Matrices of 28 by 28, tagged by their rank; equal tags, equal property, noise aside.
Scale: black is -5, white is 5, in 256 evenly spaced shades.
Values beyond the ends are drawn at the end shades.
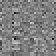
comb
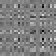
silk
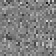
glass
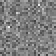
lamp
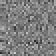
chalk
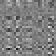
silk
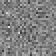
lamp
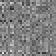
glass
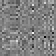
glass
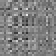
silk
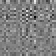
silk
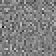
chalk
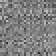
glass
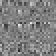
comb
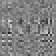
silk
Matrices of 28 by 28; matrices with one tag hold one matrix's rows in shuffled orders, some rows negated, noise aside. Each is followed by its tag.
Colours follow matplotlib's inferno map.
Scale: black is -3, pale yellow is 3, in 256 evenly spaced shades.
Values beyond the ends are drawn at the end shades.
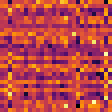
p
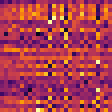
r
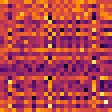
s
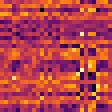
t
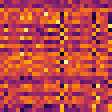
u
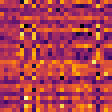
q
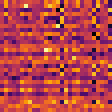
u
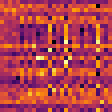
r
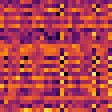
u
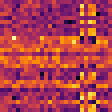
t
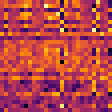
u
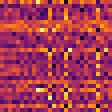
r
